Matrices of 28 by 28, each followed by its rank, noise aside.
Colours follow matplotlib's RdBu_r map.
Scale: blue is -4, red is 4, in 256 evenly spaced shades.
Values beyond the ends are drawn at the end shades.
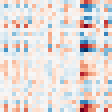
two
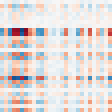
one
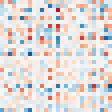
four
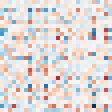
four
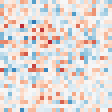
six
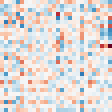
four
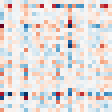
three
